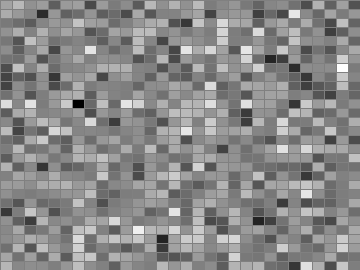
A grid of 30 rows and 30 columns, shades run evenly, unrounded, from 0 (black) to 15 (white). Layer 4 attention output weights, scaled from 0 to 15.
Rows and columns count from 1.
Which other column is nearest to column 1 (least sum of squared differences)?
5
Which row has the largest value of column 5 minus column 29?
15
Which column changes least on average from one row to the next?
20
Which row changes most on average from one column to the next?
12
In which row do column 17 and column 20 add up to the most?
27
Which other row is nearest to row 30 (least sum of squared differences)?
22
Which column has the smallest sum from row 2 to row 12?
28
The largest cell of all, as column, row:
29, 8
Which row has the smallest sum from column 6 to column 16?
2
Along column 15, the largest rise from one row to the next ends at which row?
24
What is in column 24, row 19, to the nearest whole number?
6
